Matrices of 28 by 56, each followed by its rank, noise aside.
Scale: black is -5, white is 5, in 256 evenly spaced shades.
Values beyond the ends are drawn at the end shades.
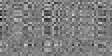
two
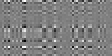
one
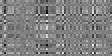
one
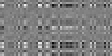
one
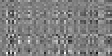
two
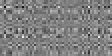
two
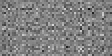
four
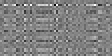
one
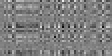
one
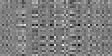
two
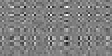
one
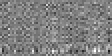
four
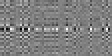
one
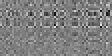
two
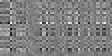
one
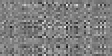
three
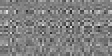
two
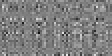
three
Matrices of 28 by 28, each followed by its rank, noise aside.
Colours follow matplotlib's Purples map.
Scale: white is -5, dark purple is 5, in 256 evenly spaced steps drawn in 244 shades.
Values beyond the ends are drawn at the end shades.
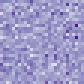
six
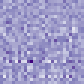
four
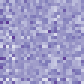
five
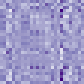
three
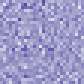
six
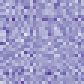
five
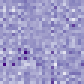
five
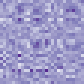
three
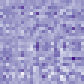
five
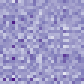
four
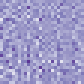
four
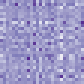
four
